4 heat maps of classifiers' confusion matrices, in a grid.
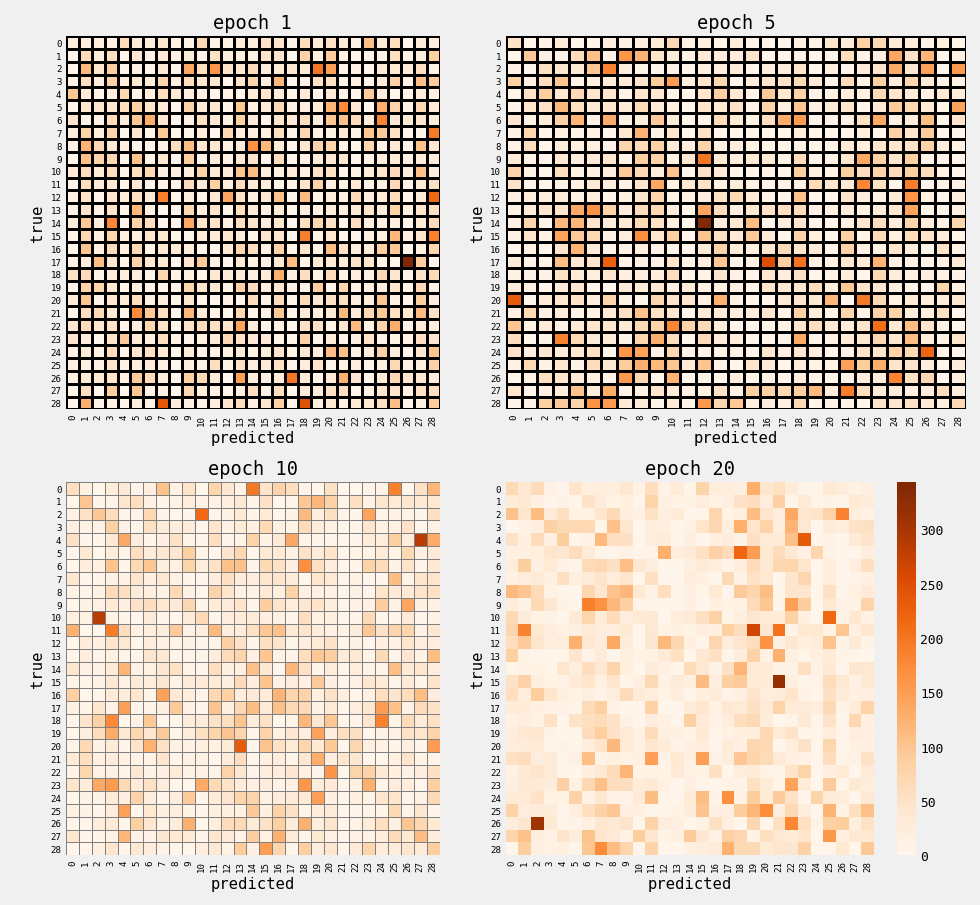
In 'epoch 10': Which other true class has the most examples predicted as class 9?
26
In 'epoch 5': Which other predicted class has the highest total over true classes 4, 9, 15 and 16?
12
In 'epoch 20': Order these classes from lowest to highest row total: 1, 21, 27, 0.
1, 0, 21, 27
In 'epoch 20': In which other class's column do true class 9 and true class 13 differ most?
6
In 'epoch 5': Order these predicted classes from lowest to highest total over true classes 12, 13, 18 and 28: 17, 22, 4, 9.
22, 17, 9, 4
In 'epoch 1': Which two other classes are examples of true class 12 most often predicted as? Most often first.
28, 7
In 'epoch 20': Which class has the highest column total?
19
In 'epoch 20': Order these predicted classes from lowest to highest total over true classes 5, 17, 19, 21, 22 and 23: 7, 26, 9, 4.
26, 4, 9, 7
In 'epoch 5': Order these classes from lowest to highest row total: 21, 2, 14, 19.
19, 21, 2, 14
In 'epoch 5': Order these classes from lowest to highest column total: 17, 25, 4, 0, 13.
17, 0, 13, 4, 25
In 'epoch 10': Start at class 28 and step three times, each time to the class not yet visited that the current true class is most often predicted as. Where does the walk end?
3
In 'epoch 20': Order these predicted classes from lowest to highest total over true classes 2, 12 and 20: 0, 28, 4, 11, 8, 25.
28, 4, 11, 0, 25, 8
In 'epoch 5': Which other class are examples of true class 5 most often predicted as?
28
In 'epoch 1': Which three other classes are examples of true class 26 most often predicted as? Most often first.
17, 13, 21
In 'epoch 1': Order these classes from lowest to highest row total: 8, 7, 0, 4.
4, 0, 7, 8
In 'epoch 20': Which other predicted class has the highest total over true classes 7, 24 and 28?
17
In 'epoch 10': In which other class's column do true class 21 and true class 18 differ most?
24
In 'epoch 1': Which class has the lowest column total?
8
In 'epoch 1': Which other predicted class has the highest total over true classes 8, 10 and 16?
14
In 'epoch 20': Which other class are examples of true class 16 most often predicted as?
2
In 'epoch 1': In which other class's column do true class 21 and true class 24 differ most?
5
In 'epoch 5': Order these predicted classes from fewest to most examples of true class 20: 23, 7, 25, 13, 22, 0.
7, 25, 23, 13, 22, 0
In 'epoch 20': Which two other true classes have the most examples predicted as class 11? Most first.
21, 24
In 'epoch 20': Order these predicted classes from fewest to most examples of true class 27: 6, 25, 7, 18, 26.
26, 7, 18, 6, 25
